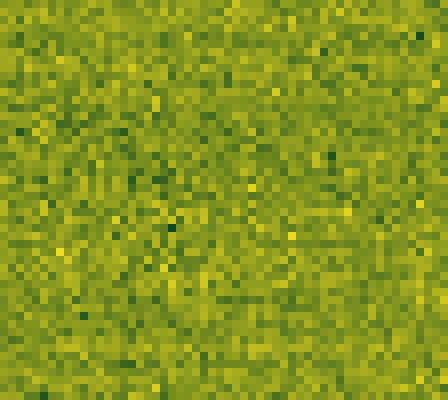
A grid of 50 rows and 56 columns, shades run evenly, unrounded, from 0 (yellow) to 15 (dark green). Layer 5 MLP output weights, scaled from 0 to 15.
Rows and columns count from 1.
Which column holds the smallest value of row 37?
22
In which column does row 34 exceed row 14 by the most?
20
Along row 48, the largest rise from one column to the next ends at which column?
54
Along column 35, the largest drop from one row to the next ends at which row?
12
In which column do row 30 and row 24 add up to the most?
21
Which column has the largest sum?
3
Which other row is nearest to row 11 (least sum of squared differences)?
14
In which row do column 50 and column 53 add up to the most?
5
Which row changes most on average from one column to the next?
28
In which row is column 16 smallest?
33
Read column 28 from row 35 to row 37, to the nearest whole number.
4 6 5
